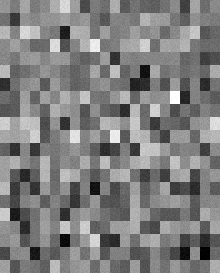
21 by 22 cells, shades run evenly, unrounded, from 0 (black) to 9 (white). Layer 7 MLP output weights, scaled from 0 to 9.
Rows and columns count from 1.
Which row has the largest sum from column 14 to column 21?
13
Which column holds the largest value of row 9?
16
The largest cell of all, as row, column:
8, 18
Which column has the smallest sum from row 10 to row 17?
2
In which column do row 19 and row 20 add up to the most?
10
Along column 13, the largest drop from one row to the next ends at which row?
9
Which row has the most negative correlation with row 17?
7
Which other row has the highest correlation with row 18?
14
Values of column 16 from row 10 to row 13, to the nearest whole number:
2 4 7 5
